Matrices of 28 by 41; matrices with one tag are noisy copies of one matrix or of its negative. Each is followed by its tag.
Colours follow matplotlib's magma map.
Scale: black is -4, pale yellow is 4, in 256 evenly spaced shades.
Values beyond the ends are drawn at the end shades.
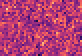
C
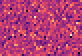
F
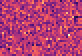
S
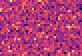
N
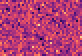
C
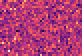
N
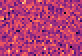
N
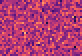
S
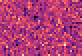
F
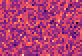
F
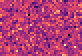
S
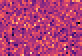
F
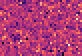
N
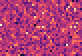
F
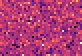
F
